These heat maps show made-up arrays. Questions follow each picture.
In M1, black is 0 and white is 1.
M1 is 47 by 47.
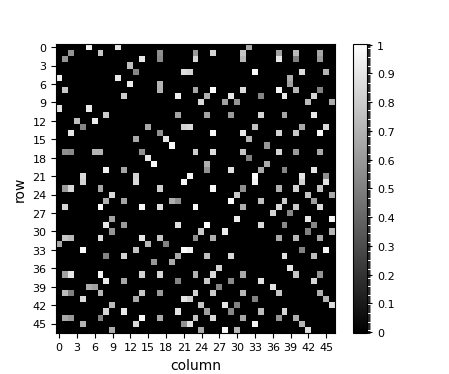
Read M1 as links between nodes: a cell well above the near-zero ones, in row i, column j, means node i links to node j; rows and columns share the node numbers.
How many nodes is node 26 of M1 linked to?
9
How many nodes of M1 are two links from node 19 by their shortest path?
7
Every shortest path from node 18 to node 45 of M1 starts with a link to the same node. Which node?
node 15
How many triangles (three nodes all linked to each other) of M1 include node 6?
0
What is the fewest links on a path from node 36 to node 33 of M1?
7
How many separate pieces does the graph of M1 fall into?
3
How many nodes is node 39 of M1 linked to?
4
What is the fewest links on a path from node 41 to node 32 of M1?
3
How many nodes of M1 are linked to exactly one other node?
1
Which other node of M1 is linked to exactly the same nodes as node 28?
node 24
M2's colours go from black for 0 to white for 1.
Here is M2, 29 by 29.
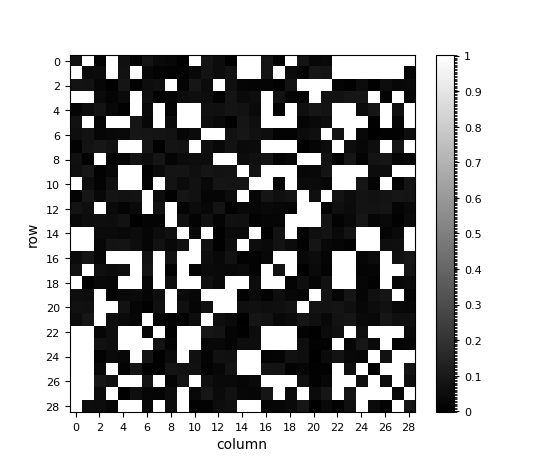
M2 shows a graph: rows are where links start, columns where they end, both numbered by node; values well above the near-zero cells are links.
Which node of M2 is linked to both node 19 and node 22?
node 27
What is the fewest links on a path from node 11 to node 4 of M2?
3
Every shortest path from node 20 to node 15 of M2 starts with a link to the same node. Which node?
node 3
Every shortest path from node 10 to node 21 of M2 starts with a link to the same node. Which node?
node 23
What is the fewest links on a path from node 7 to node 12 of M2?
4
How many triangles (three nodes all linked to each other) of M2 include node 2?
6
